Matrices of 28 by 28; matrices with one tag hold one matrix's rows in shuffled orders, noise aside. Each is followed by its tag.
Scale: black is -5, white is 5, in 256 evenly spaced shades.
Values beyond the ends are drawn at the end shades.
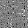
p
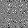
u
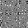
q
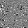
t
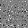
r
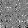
q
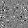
t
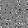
q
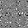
q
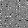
q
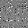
r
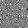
q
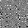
q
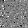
t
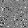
t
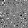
t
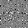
r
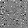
t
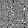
p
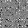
q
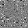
t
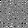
r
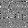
r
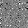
q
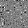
t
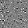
t
